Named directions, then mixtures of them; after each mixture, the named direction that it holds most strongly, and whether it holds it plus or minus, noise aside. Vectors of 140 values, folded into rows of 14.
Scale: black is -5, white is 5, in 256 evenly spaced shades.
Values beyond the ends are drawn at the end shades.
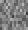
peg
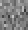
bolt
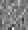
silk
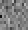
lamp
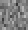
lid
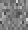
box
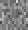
box, plus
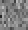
lamp, plus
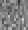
silk, minus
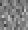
bolt, minus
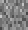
peg, plus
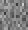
peg, plus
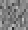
silk, minus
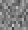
silk, minus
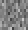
silk, minus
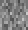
peg, minus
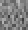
bolt, plus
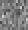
box, plus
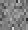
box, minus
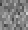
bolt, minus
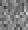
bolt, minus
